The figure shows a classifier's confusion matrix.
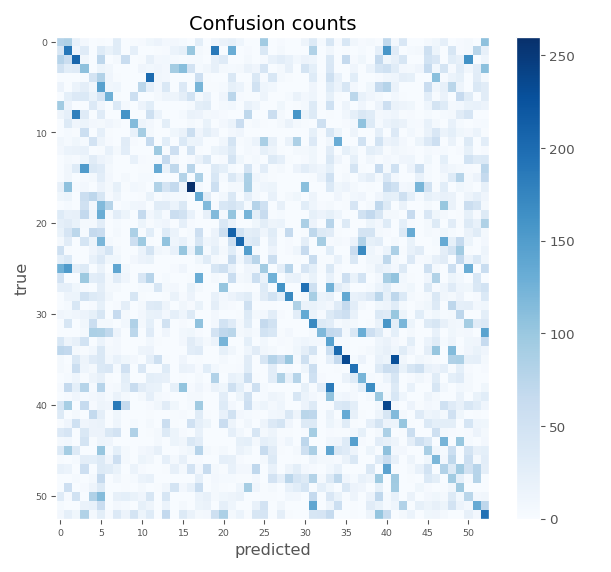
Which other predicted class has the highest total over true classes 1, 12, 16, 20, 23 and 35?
41
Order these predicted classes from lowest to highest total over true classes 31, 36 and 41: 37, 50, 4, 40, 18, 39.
37, 18, 39, 50, 4, 40
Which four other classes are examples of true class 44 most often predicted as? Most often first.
36, 47, 49, 30
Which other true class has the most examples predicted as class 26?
35
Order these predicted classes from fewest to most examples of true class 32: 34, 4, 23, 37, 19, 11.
23, 11, 19, 34, 4, 37
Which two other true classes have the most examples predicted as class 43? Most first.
21, 19
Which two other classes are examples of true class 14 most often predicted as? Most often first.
3, 12
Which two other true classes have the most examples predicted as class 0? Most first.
25, 7
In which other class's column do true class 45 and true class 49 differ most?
33
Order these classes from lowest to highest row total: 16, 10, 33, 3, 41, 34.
10, 33, 41, 34, 3, 16
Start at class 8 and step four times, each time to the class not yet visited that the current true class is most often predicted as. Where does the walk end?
17
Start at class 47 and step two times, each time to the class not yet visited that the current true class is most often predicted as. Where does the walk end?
7
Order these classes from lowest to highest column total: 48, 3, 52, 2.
2, 48, 3, 52
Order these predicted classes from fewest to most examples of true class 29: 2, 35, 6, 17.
6, 17, 2, 35
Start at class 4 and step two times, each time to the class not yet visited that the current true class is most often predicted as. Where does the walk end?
34
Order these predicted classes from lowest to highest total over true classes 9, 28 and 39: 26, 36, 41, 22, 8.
8, 36, 26, 22, 41
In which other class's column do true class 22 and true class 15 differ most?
47
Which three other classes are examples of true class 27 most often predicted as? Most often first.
30, 33, 20
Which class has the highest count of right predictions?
16
